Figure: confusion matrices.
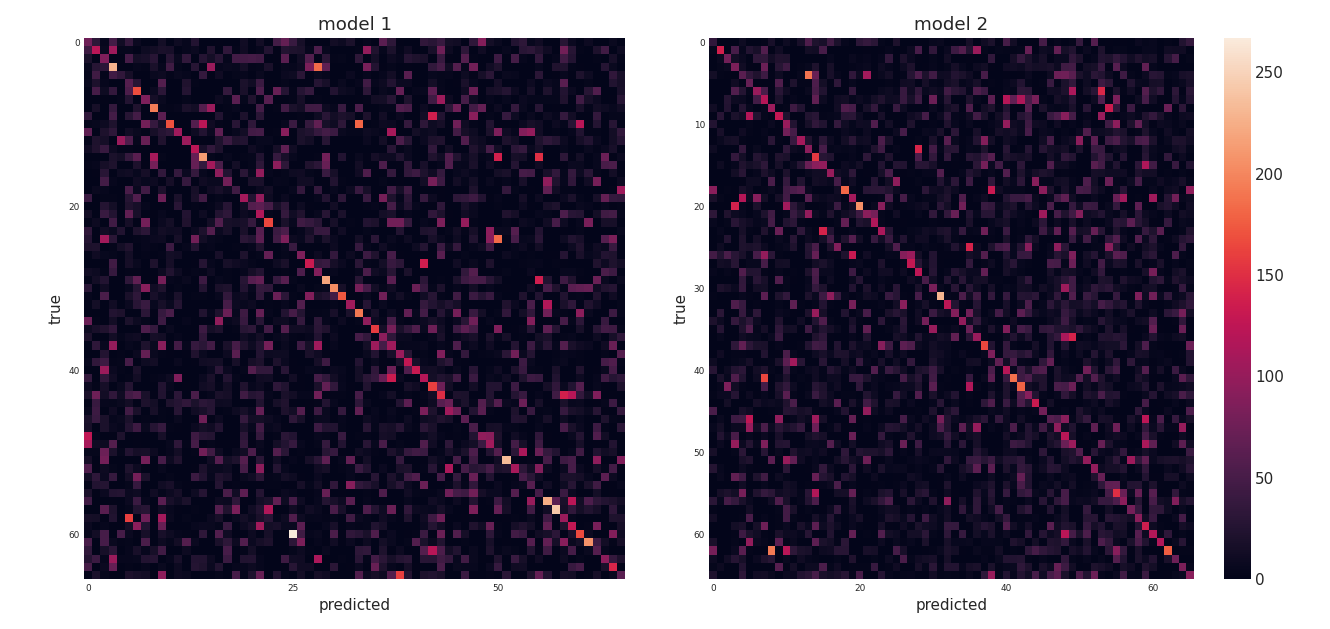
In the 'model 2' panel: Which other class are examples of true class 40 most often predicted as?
51
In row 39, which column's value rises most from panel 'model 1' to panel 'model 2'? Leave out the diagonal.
11
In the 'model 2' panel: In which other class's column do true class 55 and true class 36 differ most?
49
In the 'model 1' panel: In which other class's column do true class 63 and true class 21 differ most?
28
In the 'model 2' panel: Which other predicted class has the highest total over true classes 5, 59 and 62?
8
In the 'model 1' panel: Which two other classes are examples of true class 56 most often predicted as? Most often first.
59, 54
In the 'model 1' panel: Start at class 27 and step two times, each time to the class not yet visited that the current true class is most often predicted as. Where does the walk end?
37
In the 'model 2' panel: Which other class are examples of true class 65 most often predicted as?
38
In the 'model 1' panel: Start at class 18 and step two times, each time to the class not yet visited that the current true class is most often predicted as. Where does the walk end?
38
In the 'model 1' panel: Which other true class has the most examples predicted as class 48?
0
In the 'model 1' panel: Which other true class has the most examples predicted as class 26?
61
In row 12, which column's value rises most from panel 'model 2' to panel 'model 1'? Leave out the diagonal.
4
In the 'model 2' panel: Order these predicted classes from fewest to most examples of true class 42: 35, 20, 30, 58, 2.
58, 20, 30, 2, 35
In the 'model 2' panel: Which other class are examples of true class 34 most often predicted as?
29
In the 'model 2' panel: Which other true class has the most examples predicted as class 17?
25
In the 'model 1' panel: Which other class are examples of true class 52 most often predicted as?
44
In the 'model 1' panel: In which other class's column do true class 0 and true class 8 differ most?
15
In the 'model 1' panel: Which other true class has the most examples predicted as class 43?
7
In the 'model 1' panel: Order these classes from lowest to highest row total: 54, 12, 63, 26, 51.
26, 54, 12, 63, 51
